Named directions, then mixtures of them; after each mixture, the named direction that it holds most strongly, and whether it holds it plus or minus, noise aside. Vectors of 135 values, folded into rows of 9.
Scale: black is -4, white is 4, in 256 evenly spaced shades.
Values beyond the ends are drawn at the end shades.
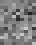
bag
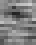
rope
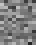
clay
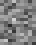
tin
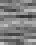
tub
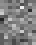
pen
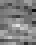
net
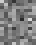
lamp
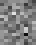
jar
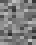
clay, plus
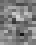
rope, minus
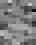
net, plus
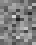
bag, plus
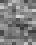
net, minus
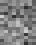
jar, plus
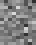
clay, plus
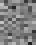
clay, plus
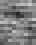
rope, plus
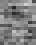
rope, plus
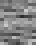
tub, plus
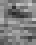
rope, plus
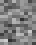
tin, plus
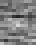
tub, plus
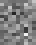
jar, minus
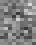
bag, minus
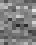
net, minus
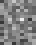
lamp, minus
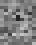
bag, plus
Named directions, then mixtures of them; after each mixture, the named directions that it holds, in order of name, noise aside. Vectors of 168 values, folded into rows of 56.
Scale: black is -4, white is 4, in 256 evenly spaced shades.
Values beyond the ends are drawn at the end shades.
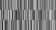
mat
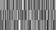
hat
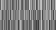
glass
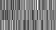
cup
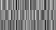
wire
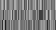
glass, hat, mat.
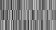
cup, mat.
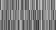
glass.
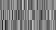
hat, mat.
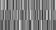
glass, hat.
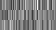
cup.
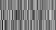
mat.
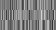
glass, hat, mat.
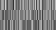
cup, glass, hat.
